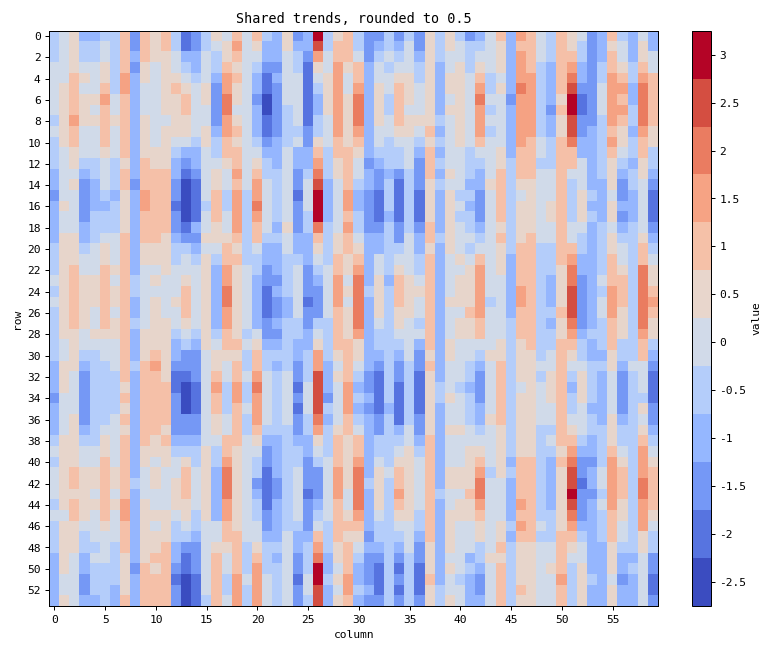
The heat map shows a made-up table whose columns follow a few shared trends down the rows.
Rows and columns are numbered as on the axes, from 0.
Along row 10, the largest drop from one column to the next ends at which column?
52
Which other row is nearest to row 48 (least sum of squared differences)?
30
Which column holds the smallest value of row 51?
13
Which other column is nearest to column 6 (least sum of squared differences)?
4
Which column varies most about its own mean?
26
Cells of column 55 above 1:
14
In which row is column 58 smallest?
34
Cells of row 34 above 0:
17
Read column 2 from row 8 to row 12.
1.5 1 1 0.5 0.5
